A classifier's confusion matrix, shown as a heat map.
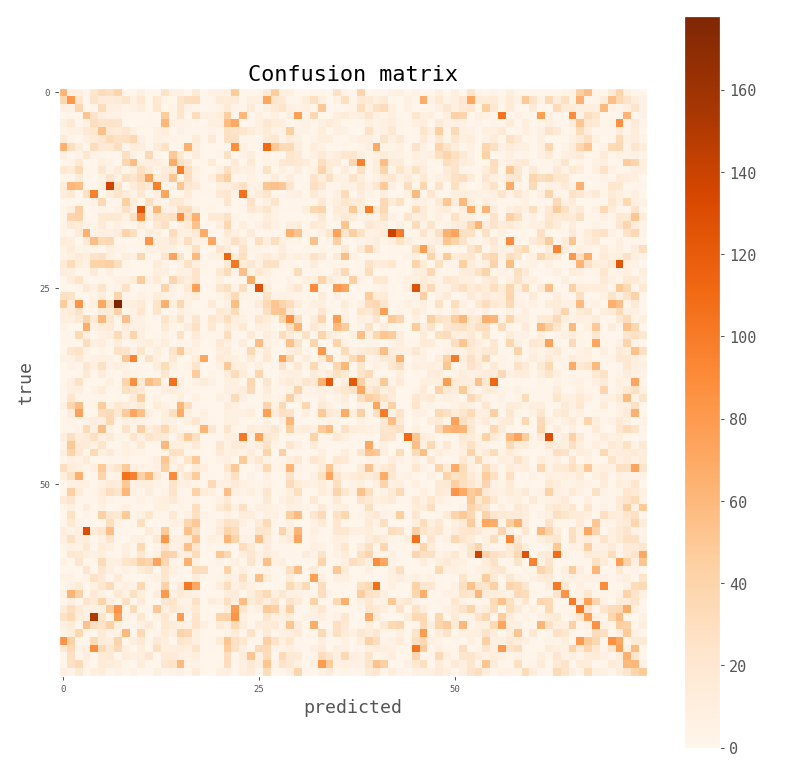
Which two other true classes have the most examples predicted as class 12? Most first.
60, 15
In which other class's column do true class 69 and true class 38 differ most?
46
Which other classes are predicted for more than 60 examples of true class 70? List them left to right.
0, 66, 71
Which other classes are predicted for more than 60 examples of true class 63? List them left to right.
16, 17, 40, 69
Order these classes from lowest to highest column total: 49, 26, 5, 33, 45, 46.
49, 46, 33, 5, 45, 26
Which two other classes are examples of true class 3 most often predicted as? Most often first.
56, 65
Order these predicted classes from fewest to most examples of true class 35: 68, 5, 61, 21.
61, 5, 21, 68
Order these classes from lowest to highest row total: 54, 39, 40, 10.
39, 40, 10, 54
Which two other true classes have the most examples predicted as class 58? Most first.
44, 55
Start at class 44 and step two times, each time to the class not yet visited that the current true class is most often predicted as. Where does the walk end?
32
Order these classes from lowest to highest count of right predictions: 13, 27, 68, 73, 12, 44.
27, 73, 13, 68, 12, 44
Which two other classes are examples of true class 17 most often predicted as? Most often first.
53, 36
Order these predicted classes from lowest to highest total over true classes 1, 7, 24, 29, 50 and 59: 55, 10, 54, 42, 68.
68, 42, 10, 55, 54
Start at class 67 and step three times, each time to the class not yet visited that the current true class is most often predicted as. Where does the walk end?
45
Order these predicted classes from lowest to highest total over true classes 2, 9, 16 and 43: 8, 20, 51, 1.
20, 1, 8, 51
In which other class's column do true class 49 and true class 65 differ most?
9
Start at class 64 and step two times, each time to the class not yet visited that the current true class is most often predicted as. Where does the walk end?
23
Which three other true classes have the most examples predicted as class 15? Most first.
10, 16, 67
